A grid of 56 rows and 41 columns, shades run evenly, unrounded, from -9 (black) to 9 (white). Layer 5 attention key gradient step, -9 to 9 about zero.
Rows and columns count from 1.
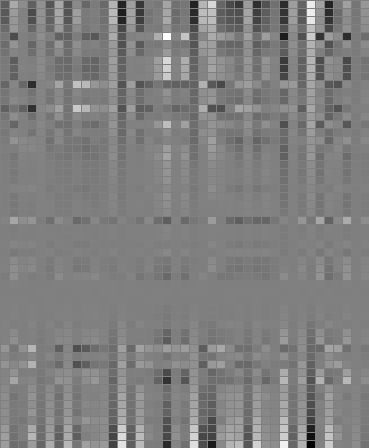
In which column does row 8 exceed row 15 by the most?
19
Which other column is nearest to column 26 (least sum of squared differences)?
6
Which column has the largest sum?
35
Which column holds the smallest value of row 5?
32
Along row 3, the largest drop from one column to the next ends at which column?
14
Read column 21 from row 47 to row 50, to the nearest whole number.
-2 -3 0 0
